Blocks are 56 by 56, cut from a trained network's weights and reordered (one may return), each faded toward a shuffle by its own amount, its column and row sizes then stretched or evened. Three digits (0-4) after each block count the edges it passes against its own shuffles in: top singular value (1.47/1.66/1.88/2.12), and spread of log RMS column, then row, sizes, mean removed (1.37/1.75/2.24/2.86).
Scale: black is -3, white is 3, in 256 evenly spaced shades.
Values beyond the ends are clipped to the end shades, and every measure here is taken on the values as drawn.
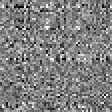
3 2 3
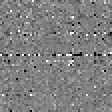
2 1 2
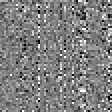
2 4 1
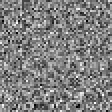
3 0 1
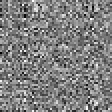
4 3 1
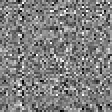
3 3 2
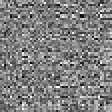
4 2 3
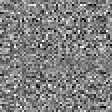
3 0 3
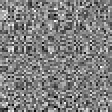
4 2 2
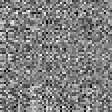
4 2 2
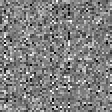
1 3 0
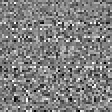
2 1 4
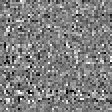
1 2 3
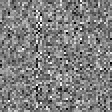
2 3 0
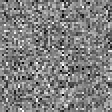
3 3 0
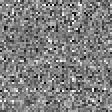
0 1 3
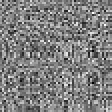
4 1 1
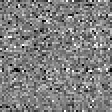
0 0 3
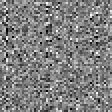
3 3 0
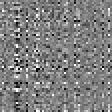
4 4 3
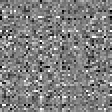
2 3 3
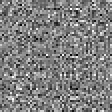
3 1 2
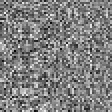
4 2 0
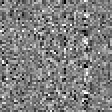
2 3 1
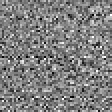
2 0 3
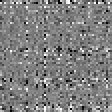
1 3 4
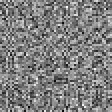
4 0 0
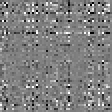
4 4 4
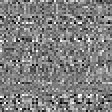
3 1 4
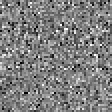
1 0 2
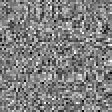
2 0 0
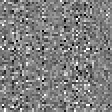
2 4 0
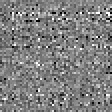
0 2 3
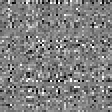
3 3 4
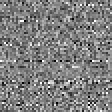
1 0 3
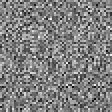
4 1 0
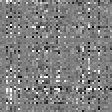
0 4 4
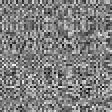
4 0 2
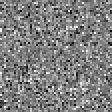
0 1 2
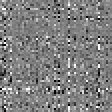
2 4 3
